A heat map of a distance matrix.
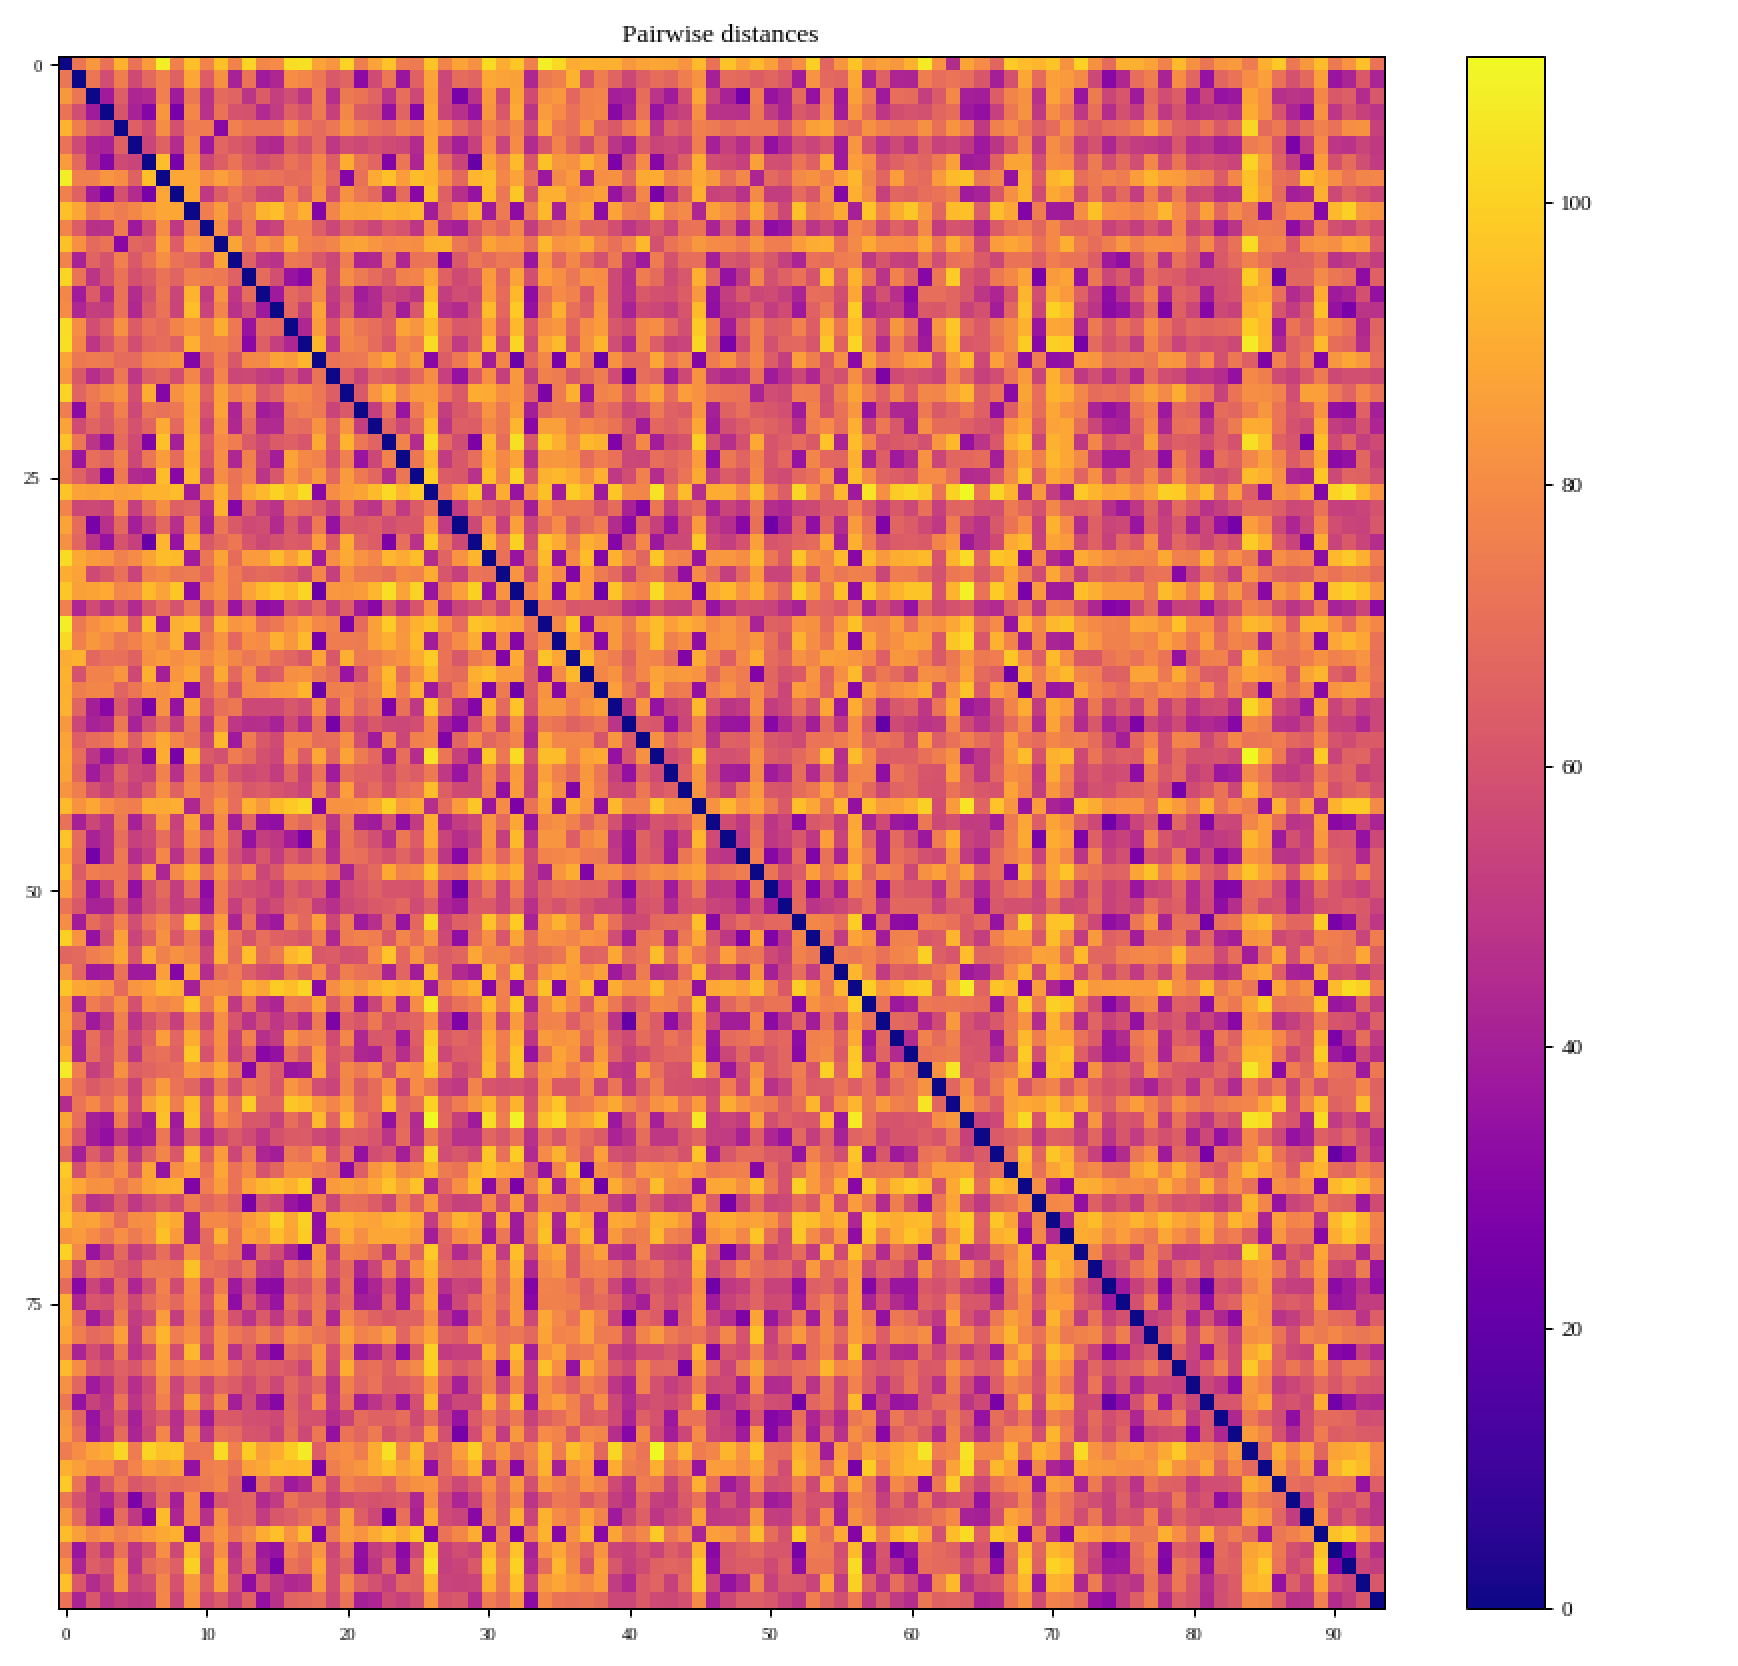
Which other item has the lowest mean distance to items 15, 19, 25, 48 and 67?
40
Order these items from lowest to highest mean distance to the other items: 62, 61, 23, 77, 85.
62, 23, 61, 77, 85
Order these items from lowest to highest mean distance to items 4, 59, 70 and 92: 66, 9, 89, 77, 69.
69, 66, 9, 89, 77
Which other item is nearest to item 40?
58
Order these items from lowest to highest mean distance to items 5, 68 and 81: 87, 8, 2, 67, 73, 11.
87, 2, 8, 73, 67, 11
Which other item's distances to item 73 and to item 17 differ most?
72
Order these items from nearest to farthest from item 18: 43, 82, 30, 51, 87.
30, 51, 82, 87, 43
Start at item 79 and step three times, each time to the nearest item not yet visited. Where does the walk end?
31
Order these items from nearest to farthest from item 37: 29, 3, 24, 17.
24, 3, 17, 29
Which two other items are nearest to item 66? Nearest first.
90, 81
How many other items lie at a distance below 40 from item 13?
8
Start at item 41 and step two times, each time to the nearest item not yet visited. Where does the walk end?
12
